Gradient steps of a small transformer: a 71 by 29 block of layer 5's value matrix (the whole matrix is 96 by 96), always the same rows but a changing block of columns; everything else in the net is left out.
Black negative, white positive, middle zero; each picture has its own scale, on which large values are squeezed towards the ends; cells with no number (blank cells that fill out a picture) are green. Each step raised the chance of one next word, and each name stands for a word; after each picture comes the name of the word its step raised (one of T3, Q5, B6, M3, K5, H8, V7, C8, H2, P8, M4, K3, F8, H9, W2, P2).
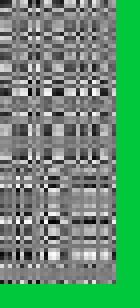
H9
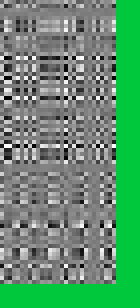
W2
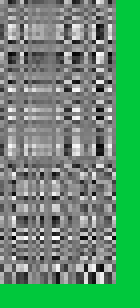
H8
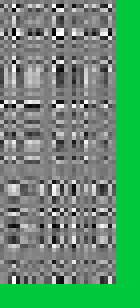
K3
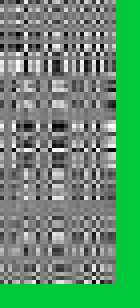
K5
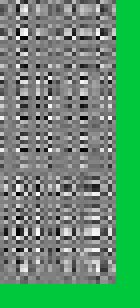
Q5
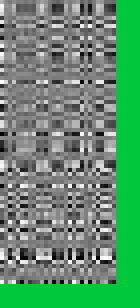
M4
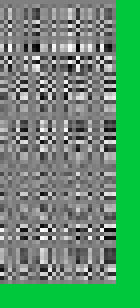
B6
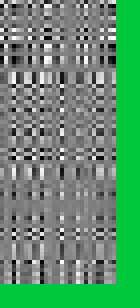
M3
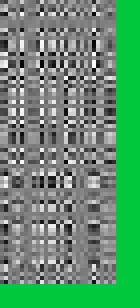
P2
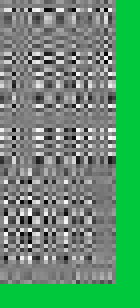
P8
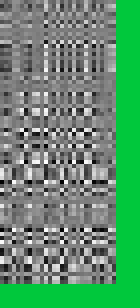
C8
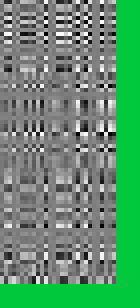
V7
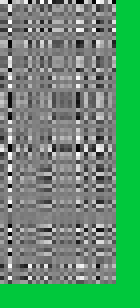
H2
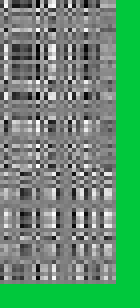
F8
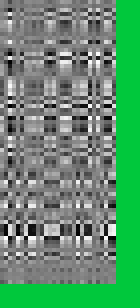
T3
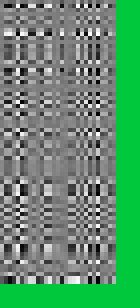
K3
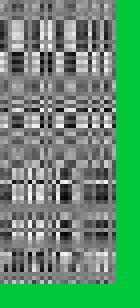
K5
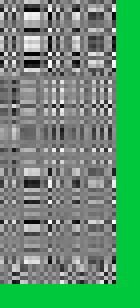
P2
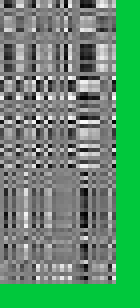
F8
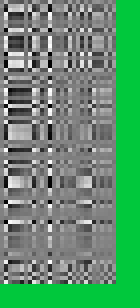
P2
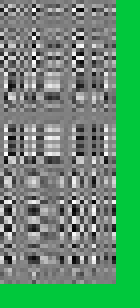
P8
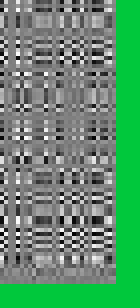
P8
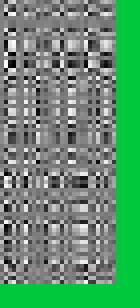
P2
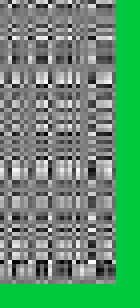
M3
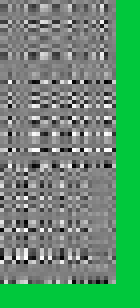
M4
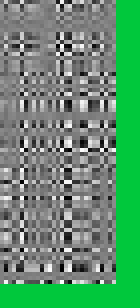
K5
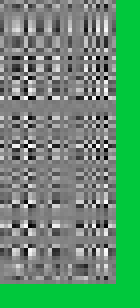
W2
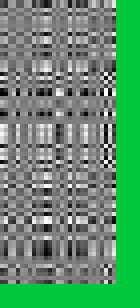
H9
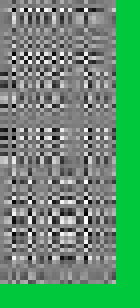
P8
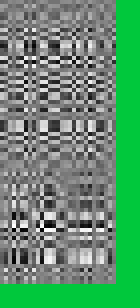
B6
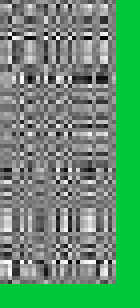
M3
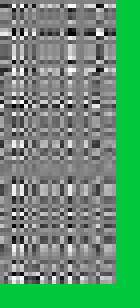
K3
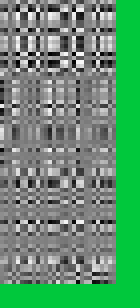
P2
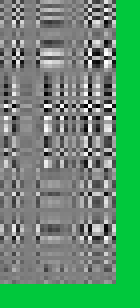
T3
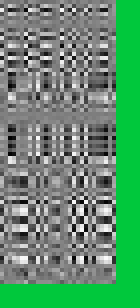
P8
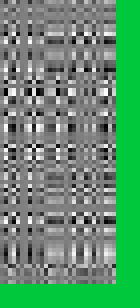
H9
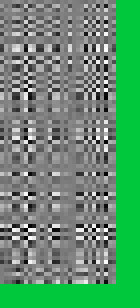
B6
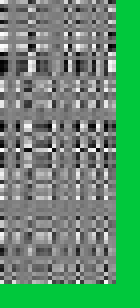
K5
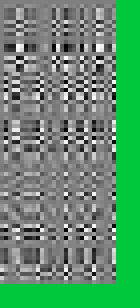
B6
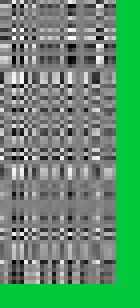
M3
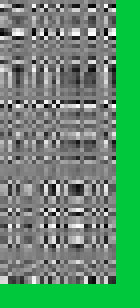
K3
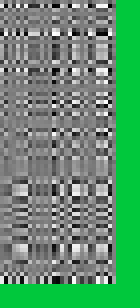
K3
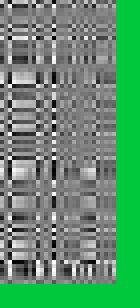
M3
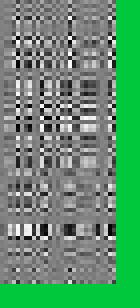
T3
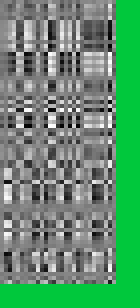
K5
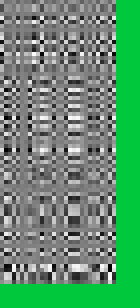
H8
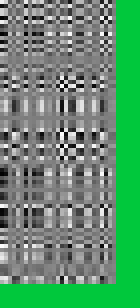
V7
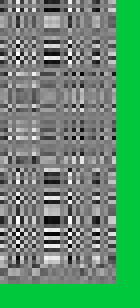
P8
